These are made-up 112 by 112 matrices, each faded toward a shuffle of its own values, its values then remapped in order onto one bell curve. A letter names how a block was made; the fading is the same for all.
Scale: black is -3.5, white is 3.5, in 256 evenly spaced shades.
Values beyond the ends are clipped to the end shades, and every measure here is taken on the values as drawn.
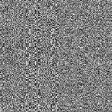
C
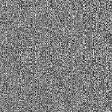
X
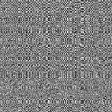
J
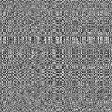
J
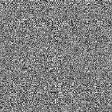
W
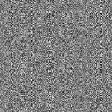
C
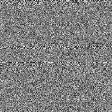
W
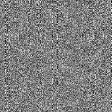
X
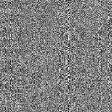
X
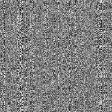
X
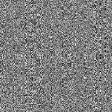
X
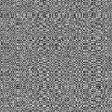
J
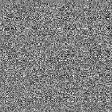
W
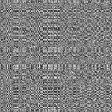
J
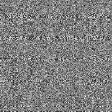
W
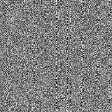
X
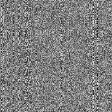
X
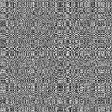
J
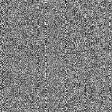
X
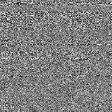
W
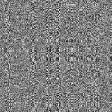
C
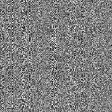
X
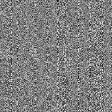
X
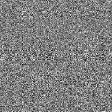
W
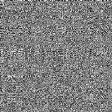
W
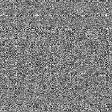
W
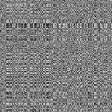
J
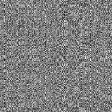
C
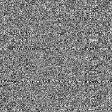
W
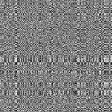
J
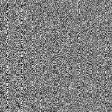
X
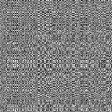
J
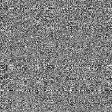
W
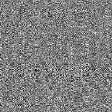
W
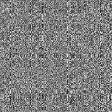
C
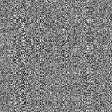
C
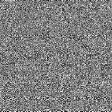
W
